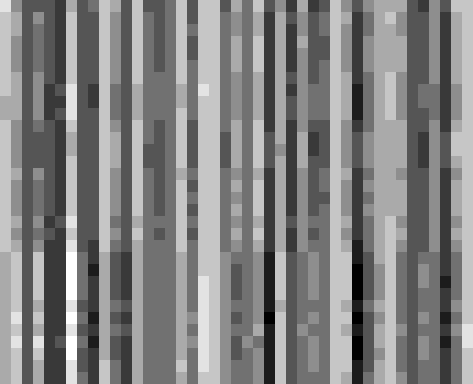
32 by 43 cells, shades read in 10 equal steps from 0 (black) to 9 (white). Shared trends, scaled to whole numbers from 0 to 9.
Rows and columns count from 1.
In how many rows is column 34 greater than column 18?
12
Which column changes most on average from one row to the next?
4
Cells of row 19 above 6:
9
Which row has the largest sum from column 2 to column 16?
29
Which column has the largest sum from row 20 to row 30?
7
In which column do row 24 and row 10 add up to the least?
33
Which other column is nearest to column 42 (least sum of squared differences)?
37
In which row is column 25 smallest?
27
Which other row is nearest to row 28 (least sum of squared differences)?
26
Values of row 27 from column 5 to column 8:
2 2 9 4
